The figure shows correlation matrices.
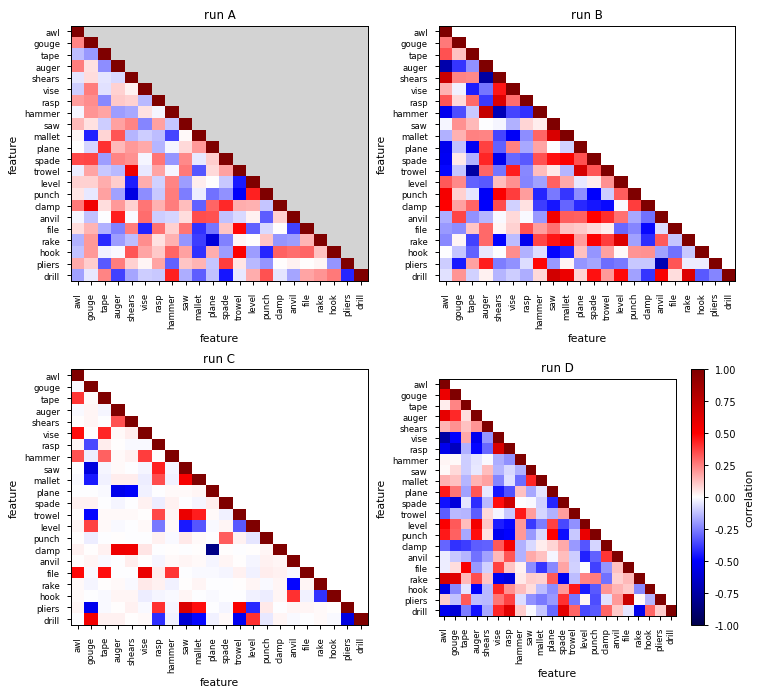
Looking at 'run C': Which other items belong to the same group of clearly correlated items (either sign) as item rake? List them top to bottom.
anvil, hook
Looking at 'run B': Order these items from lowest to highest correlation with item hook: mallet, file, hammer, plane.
mallet, file, hammer, plane
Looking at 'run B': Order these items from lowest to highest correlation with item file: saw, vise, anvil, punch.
punch, anvil, vise, saw
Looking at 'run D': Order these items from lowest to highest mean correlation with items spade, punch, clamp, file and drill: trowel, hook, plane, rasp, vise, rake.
rake, plane, trowel, hook, vise, rasp
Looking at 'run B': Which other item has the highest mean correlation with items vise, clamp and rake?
level
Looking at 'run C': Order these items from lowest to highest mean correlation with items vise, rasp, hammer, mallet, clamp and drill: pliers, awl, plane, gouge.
plane, gouge, pliers, awl
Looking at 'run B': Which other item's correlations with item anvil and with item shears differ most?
spade
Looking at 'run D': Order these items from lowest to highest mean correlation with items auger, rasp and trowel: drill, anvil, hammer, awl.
awl, anvil, hammer, drill
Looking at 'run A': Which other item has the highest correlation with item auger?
anvil
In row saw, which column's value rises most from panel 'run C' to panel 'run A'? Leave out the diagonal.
gouge
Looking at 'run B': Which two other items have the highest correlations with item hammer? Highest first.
auger, pliers
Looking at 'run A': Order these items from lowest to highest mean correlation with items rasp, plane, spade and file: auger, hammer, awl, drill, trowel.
drill, hammer, auger, awl, trowel
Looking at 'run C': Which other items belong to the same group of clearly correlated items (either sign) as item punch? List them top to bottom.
spade
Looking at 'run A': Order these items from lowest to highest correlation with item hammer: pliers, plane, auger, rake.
pliers, auger, plane, rake
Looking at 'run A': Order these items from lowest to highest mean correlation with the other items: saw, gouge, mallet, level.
mallet, level, saw, gouge
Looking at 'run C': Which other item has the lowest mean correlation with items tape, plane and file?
clamp
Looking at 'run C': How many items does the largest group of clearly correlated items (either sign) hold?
8
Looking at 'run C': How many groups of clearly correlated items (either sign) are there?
5
